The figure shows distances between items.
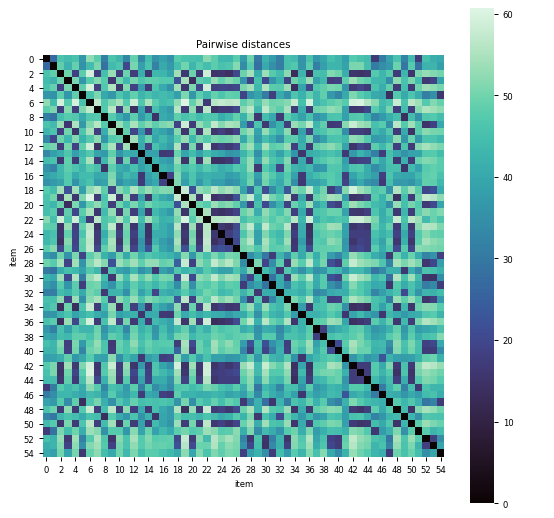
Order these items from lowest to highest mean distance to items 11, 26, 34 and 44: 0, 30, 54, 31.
0, 31, 54, 30
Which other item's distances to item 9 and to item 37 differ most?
38
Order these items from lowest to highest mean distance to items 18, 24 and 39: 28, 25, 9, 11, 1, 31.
9, 28, 31, 25, 1, 11
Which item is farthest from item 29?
28
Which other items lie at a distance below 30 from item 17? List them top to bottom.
13, 16, 35, 41, 46
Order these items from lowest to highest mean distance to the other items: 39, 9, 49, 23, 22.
23, 49, 39, 9, 22
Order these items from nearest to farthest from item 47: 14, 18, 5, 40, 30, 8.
5, 30, 40, 18, 8, 14
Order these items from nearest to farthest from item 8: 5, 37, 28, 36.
37, 5, 36, 28
